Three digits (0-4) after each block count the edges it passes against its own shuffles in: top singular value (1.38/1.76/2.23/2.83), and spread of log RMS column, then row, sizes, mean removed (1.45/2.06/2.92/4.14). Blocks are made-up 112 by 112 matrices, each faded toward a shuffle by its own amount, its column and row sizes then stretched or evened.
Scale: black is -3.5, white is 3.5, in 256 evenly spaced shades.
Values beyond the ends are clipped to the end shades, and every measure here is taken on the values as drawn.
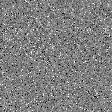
1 0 0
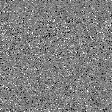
1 0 2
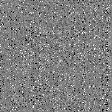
2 2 1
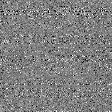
1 0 3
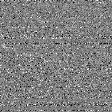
1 0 3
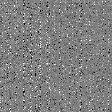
0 3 0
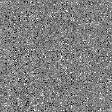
0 2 2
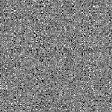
3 2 1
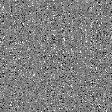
2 2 0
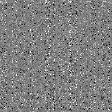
0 3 1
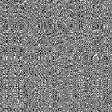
4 2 1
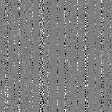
3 4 0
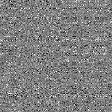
3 1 2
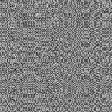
4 1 0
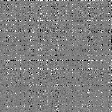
2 3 3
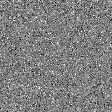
1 0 1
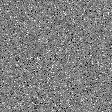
0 0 0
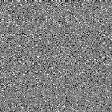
3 0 2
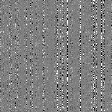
3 4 0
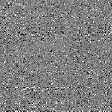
3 1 2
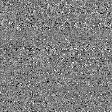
0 0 3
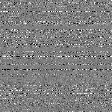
1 0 4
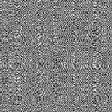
4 2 0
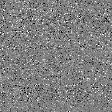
1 1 2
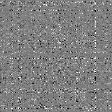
2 2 3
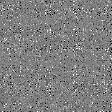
0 2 2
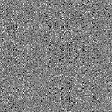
3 2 1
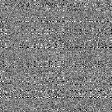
3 2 3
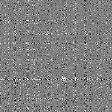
1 3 3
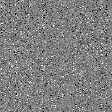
0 2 0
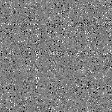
0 2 2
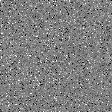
0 1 1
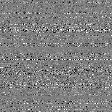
2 0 4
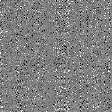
2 3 0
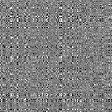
4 3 3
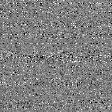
1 1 3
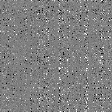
1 3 2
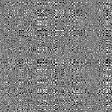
4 3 3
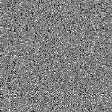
2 2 1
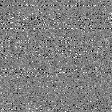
2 0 3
